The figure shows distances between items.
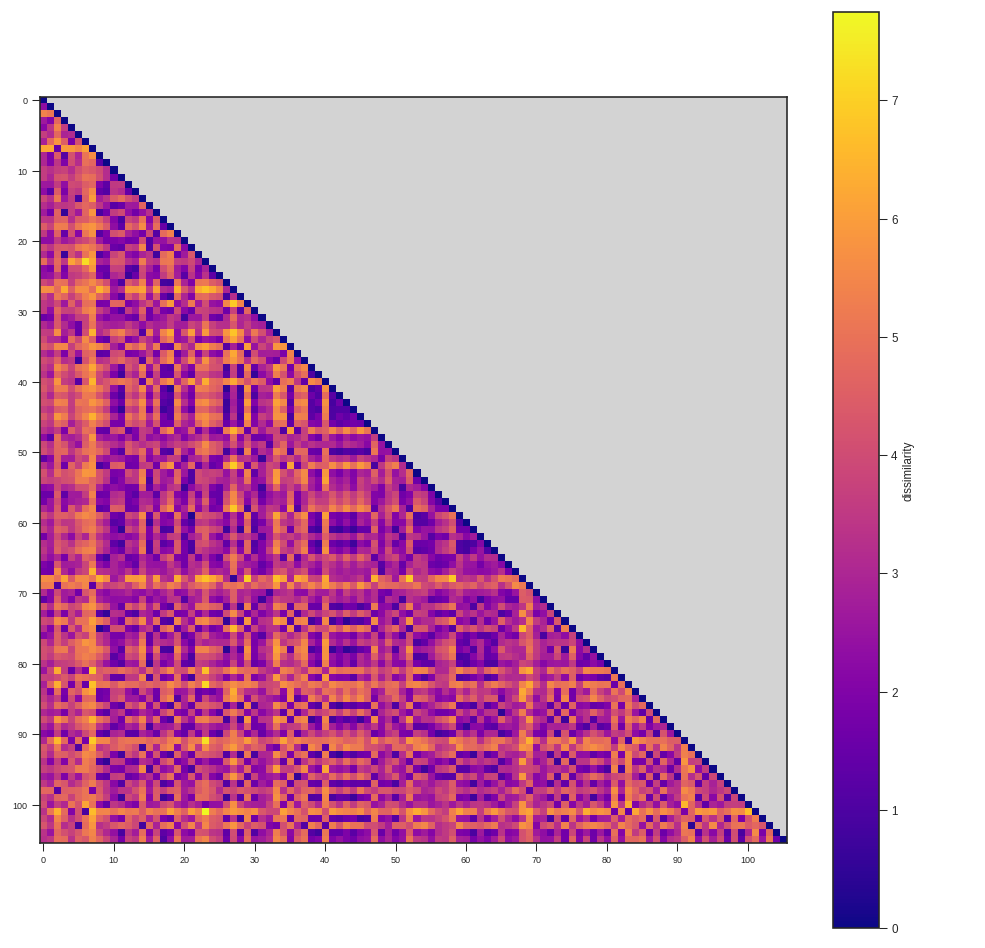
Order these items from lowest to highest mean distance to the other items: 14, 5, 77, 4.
77, 4, 5, 14
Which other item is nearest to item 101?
6
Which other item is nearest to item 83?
91
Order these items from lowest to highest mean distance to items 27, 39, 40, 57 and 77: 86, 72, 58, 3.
86, 72, 3, 58
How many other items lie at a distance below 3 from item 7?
3
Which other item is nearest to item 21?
59
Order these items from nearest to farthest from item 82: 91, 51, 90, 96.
51, 90, 96, 91
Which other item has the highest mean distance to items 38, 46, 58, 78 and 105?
7
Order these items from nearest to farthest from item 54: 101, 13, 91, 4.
13, 4, 91, 101
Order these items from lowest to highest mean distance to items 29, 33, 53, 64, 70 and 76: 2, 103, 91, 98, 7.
103, 98, 2, 91, 7
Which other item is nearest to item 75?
8
